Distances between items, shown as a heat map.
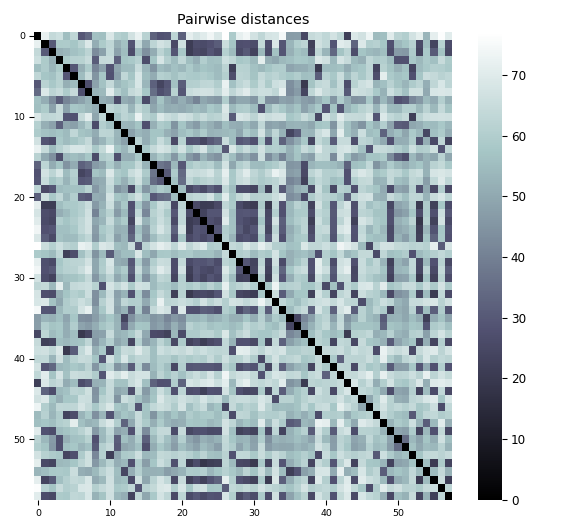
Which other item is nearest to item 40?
31
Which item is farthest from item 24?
0
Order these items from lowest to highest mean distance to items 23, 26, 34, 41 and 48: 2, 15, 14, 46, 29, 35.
2, 29, 35, 15, 46, 14
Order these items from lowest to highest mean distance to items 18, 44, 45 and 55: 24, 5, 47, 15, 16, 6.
24, 15, 16, 6, 47, 5
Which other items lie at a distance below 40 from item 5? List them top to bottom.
4, 10, 27, 39, 47, 52
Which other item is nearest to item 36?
35
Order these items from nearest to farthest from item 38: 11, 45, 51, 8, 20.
8, 11, 51, 20, 45
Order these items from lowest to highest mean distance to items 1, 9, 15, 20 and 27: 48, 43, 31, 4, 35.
4, 35, 43, 31, 48
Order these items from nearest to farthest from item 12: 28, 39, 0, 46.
28, 46, 0, 39
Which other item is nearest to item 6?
37
